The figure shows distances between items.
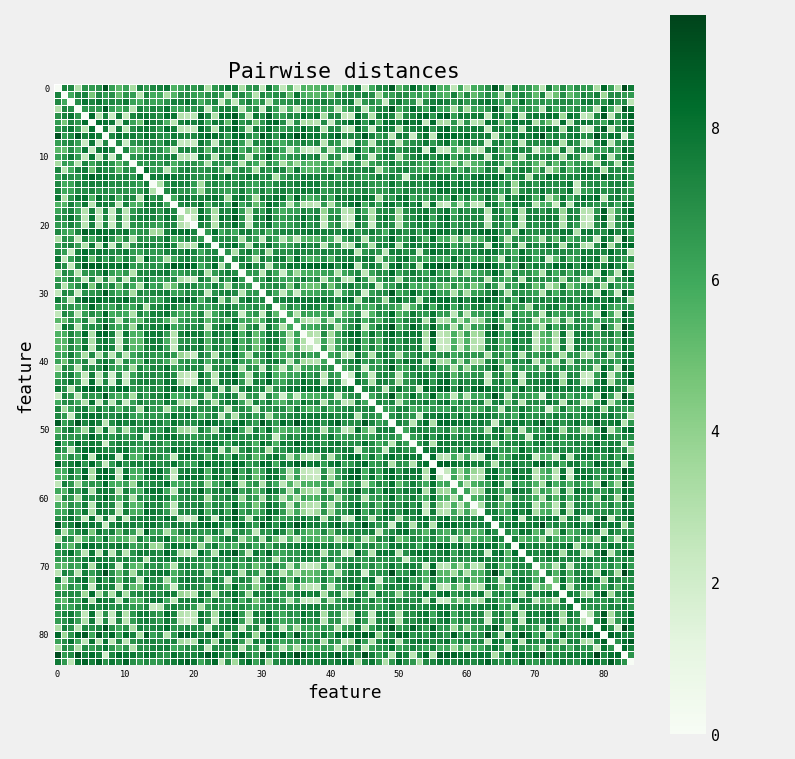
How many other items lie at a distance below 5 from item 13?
3
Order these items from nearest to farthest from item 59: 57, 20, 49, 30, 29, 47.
57, 29, 47, 30, 20, 49
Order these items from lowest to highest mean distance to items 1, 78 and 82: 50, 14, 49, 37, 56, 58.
50, 58, 37, 56, 14, 49
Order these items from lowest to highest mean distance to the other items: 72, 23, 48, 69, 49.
23, 72, 48, 69, 49
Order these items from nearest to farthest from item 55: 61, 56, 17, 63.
63, 61, 17, 56
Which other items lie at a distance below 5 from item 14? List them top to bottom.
15, 21, 67, 76
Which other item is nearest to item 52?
7
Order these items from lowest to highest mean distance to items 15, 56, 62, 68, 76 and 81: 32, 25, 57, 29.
57, 29, 25, 32
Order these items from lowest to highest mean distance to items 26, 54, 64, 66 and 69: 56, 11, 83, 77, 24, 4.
11, 24, 56, 83, 77, 4
